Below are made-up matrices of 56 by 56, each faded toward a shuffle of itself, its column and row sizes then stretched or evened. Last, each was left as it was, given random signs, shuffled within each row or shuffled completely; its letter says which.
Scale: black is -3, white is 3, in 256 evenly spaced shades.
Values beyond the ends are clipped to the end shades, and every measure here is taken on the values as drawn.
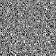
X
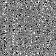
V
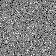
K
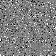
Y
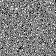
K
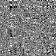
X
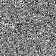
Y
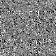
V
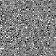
X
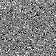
Y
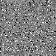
Y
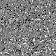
Y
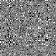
X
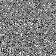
Y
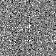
V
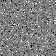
K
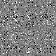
X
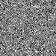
Y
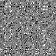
X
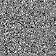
V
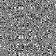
X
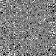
X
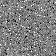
K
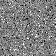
K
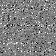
Y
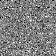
Y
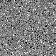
K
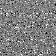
Y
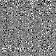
V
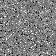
K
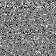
Y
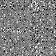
V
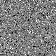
K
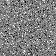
K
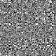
X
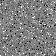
K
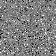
Y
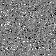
Y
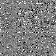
V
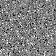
K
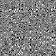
X
